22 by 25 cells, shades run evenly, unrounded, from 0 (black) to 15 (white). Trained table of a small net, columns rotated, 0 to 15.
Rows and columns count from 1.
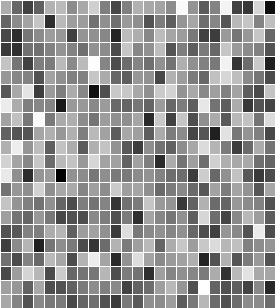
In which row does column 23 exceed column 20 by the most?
10
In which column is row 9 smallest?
14
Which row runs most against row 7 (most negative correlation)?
5
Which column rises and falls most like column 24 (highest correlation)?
6
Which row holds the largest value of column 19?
21
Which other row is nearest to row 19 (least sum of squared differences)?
3
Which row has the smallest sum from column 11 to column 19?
20
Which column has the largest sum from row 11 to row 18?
19
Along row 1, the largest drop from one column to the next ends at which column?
25
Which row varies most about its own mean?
1
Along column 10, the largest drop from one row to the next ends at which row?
7
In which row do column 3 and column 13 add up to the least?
16
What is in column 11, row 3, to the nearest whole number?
2
